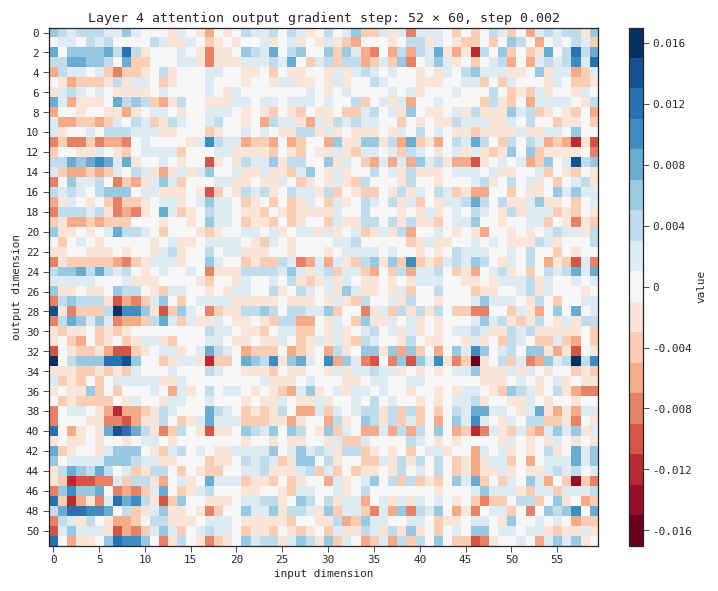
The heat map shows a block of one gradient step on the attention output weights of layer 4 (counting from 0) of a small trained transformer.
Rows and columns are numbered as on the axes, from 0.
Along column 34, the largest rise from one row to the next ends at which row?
29
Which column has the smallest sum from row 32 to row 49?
26
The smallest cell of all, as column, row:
46, 33
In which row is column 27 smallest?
23
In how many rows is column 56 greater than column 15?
18
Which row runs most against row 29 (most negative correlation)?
47
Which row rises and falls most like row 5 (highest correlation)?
45
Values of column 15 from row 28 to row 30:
0.002 0.002 0
